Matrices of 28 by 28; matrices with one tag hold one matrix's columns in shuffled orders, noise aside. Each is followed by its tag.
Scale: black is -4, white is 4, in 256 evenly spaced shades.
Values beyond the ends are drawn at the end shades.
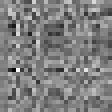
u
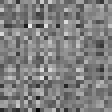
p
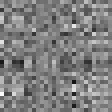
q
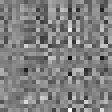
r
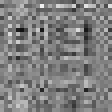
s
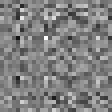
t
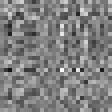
u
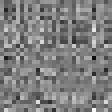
r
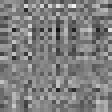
s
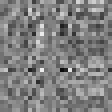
u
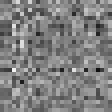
u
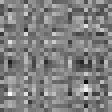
q
